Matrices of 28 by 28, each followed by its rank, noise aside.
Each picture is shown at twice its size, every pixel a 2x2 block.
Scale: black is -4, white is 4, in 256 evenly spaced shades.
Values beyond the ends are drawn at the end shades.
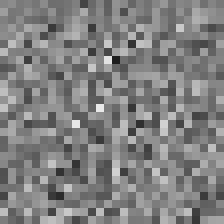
seven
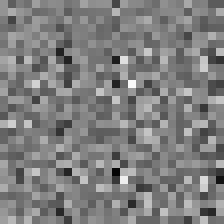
five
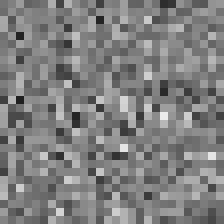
seven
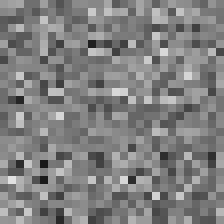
six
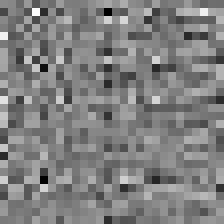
four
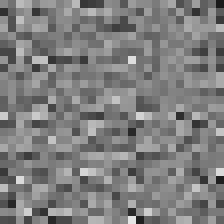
four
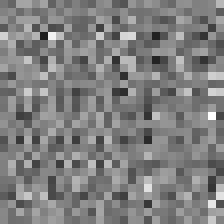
four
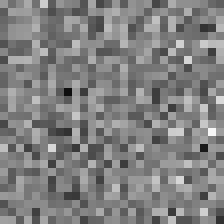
seven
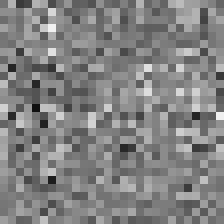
five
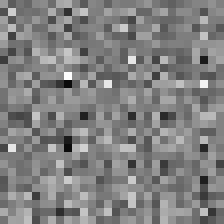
four
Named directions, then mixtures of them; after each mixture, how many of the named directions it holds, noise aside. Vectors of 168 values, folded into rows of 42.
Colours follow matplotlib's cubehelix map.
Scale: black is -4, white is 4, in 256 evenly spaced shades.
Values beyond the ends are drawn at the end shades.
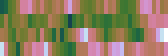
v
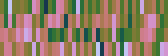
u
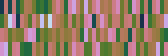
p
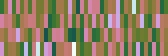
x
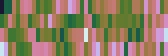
two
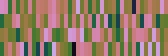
one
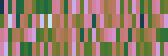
one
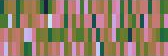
two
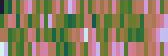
two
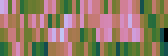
two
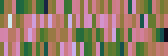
three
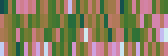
two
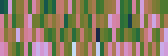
three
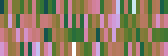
three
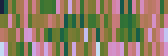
four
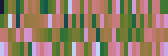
four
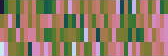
four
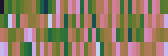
three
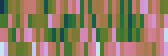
three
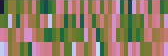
four
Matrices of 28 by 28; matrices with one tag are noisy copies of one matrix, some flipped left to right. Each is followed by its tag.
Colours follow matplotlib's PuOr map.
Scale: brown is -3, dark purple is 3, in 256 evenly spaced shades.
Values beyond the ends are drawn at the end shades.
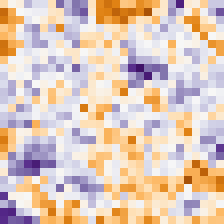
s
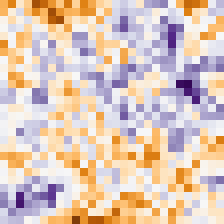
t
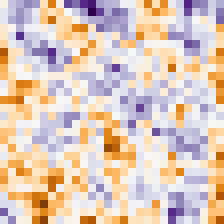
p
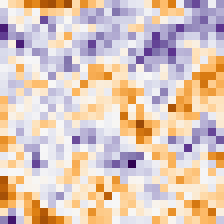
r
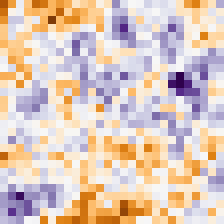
t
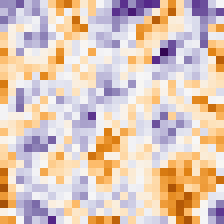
p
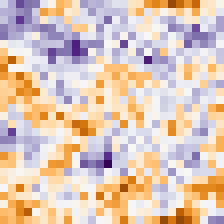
r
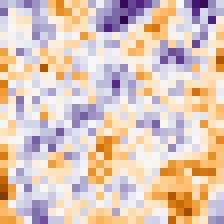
p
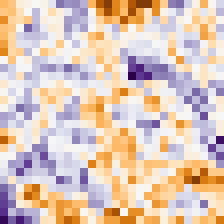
s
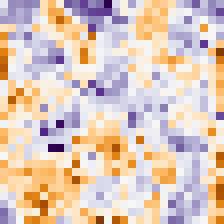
p
